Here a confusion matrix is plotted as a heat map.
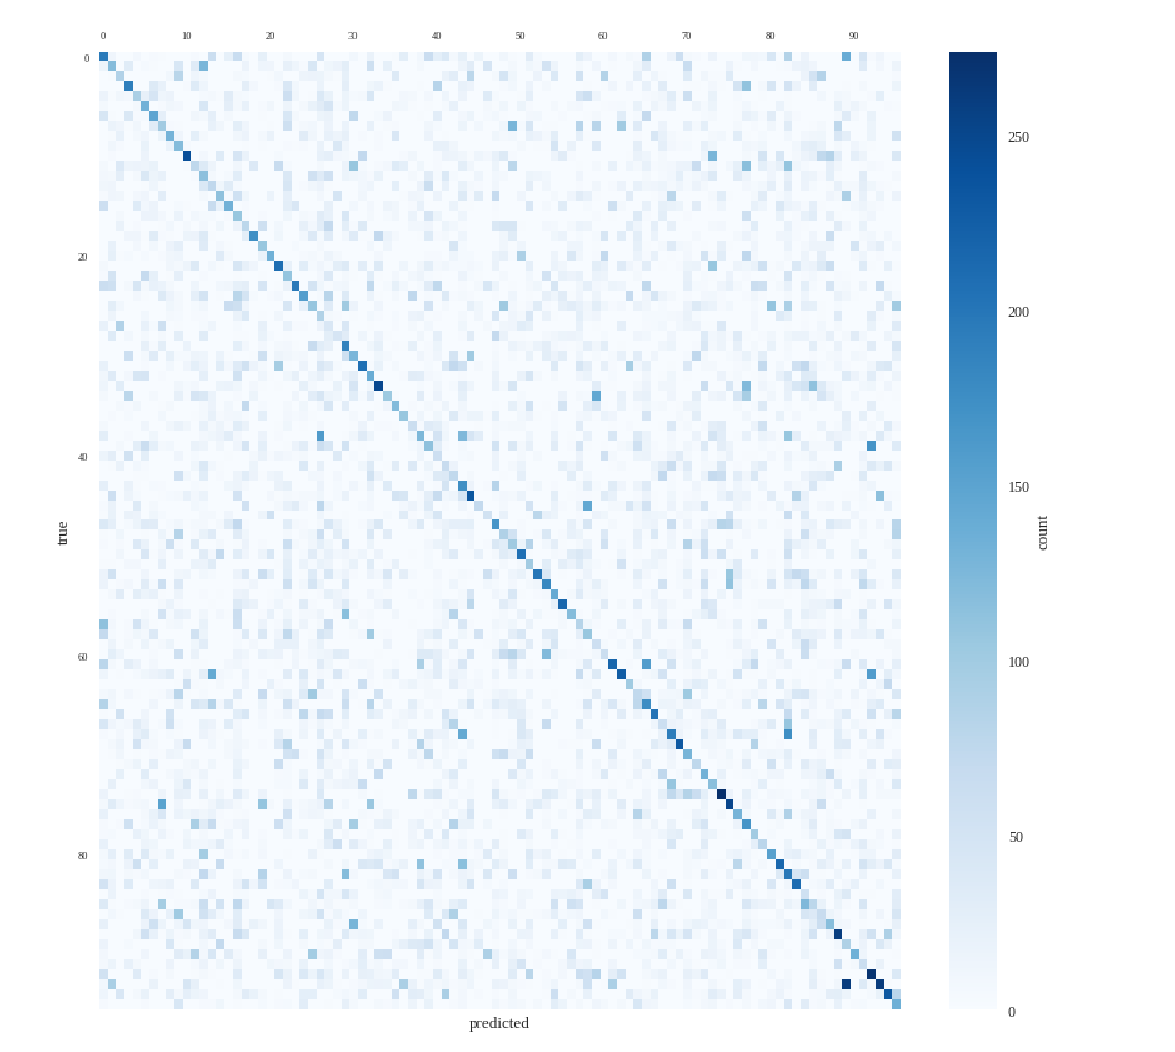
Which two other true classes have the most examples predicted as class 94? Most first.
88, 63
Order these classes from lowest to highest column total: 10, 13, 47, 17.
10, 13, 17, 47
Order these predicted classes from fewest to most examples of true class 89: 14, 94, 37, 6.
6, 94, 37, 14
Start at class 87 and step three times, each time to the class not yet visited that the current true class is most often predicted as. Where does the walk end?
93
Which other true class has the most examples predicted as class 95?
25
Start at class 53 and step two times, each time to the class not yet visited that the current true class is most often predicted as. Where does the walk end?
7
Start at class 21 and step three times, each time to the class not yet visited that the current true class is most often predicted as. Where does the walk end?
82
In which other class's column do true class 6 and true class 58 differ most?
32
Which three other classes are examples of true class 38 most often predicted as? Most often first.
26, 43, 82
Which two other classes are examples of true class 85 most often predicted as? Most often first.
84, 7
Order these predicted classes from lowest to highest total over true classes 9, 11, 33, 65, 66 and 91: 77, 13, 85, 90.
90, 13, 85, 77
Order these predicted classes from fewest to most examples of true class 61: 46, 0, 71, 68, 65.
46, 71, 68, 0, 65
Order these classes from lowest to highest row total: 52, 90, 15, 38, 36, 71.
36, 71, 15, 90, 38, 52
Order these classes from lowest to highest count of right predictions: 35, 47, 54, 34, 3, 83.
34, 35, 54, 47, 3, 83
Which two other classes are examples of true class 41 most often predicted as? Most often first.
88, 68
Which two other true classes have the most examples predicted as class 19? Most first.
75, 82
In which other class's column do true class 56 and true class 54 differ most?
29
